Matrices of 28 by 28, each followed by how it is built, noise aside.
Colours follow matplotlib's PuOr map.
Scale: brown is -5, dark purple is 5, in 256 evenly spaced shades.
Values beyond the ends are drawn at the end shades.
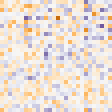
low rank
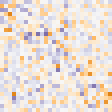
banded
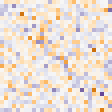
banded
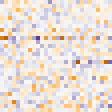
uneven rows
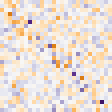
banded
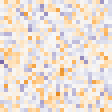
Toeplitz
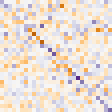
diagonal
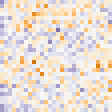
smooth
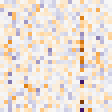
uneven columns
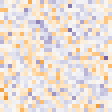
Toeplitz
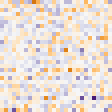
uneven rows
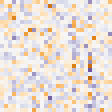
uneven columns
